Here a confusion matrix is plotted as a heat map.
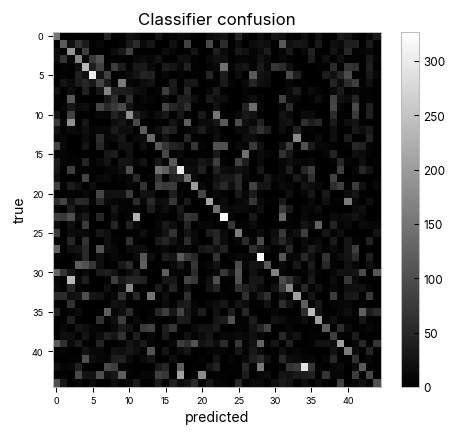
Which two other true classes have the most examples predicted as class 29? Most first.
37, 33
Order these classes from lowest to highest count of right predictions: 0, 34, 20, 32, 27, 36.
27, 20, 34, 0, 32, 36
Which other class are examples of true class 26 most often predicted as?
28
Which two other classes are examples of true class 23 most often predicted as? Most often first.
11, 31
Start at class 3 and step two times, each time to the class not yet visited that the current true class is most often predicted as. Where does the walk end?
9
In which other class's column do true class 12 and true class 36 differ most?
24
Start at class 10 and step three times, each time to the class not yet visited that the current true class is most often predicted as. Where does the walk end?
2
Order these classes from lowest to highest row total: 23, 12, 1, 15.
15, 12, 1, 23
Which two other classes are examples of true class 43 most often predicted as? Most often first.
17, 20
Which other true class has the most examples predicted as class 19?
39
